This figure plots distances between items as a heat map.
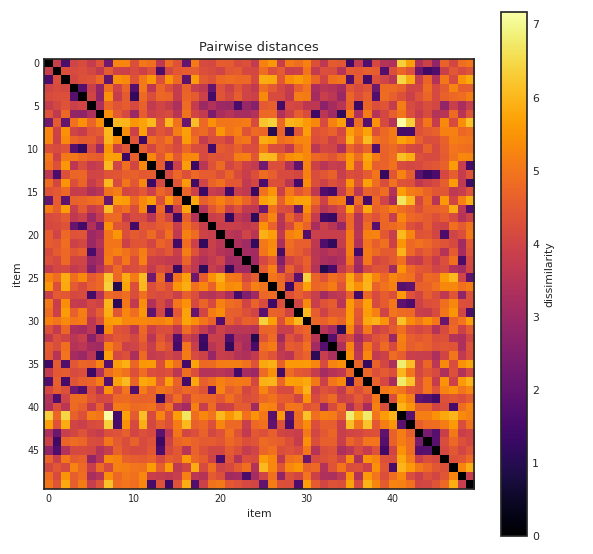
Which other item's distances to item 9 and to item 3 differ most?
11
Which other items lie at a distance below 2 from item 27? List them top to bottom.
5, 22, 36
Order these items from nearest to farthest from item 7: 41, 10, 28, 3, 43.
43, 3, 10, 28, 41
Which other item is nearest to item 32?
24
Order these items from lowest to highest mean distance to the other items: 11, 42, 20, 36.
36, 20, 42, 11
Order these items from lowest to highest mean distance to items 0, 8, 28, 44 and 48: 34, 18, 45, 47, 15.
45, 34, 18, 15, 47
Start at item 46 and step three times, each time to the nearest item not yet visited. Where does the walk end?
5
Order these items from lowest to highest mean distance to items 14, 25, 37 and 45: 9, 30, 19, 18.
18, 19, 9, 30
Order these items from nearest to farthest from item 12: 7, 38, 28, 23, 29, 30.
29, 28, 23, 38, 30, 7
